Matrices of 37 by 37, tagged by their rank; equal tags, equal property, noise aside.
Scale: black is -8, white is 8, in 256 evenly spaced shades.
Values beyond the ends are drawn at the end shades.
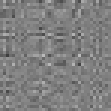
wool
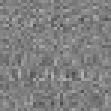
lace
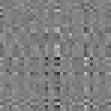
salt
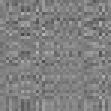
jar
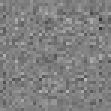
lace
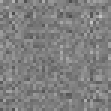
lace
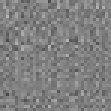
lace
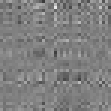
jar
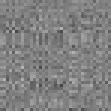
jar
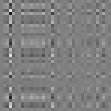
salt
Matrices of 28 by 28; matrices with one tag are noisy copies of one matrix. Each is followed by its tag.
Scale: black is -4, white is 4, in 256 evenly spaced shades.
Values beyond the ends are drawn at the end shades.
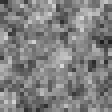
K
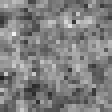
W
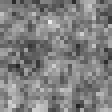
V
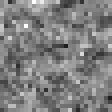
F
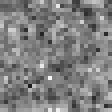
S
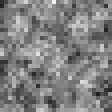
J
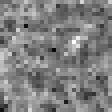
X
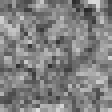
S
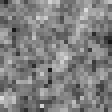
K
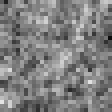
K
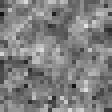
J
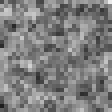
X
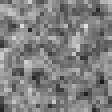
X
